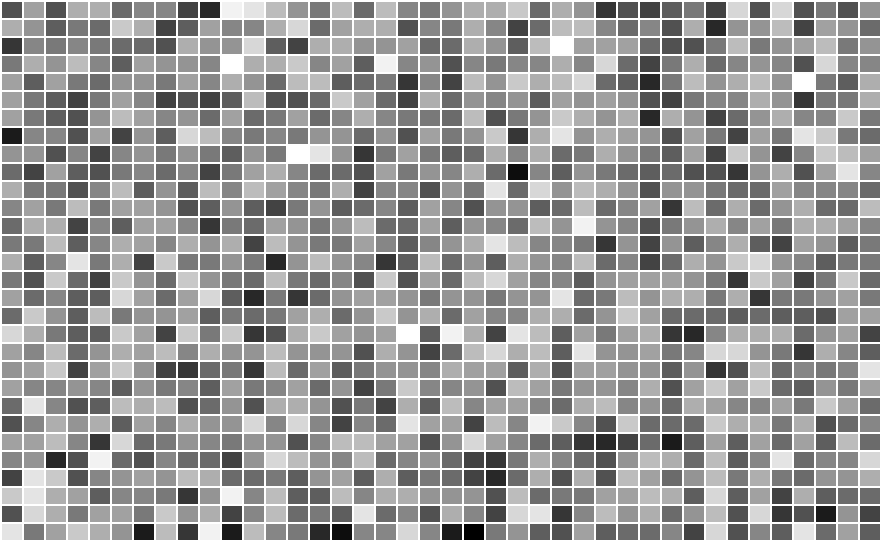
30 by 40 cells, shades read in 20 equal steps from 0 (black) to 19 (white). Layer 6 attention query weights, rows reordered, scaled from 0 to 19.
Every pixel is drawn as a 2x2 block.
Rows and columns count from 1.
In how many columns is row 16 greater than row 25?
23
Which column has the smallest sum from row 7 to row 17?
30
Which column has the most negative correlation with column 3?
36
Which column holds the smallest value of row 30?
22
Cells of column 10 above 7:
23
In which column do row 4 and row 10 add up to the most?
18
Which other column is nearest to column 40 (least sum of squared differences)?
20
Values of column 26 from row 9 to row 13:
8 7 11 8 11
